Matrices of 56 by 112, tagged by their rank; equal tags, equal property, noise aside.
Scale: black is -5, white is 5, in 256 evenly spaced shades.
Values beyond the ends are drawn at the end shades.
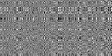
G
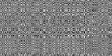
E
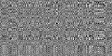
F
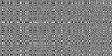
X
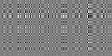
X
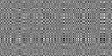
X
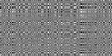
X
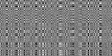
X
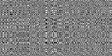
E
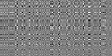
G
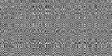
E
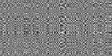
E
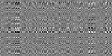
G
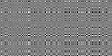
X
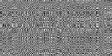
F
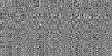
F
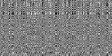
E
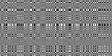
X
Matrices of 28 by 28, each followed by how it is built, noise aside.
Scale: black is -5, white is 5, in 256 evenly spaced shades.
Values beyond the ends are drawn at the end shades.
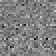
uneven rows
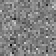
uneven columns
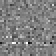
uneven rows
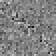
banded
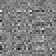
low rank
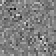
banded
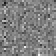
uneven columns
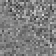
upper triangular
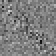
banded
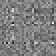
low rank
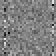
uneven columns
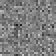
low rank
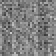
blocks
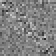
banded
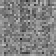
blocks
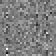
uneven columns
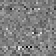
uneven rows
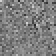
upper triangular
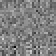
low rank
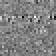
uneven rows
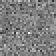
uneven rows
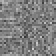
blocks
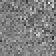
upper triangular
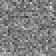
noise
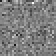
uneven rows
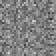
repeating rows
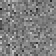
uneven columns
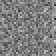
repeating rows
